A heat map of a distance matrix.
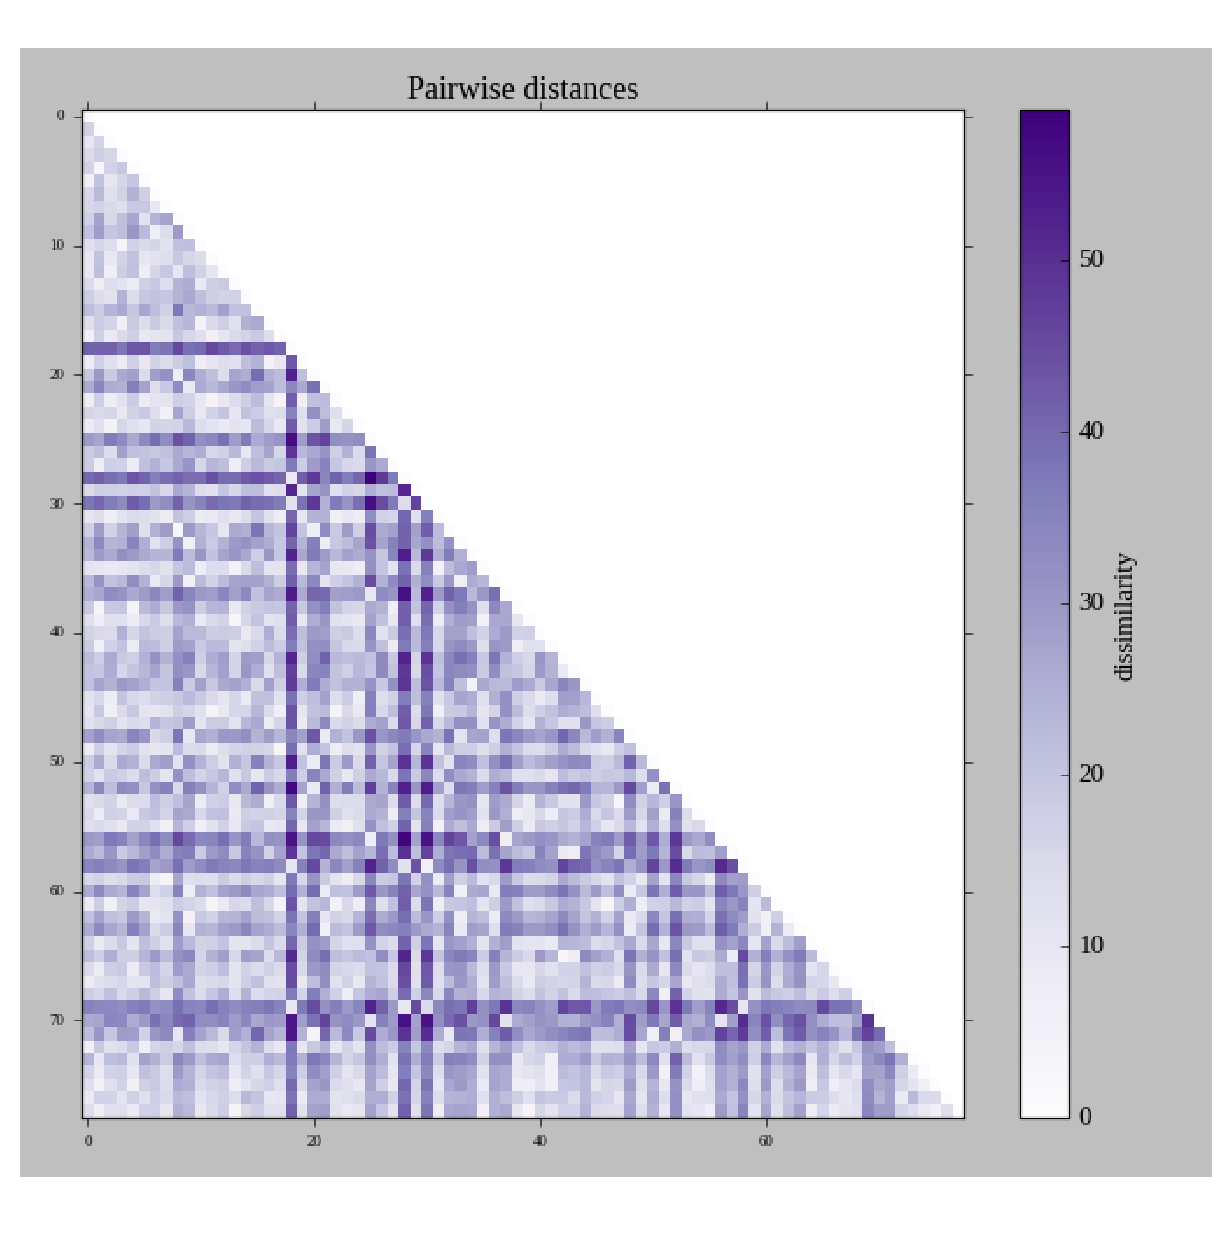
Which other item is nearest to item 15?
51
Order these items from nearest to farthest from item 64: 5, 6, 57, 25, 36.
6, 5, 36, 57, 25
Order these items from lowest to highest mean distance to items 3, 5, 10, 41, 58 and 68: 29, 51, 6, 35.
35, 51, 6, 29
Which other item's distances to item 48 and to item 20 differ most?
71
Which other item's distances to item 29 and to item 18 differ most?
28
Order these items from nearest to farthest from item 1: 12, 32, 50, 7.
7, 12, 50, 32
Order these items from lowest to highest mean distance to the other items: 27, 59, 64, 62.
59, 64, 27, 62
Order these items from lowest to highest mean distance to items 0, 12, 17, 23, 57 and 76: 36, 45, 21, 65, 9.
45, 65, 9, 36, 21
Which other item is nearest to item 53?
47
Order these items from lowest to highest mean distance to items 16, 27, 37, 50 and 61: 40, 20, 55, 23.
55, 23, 40, 20
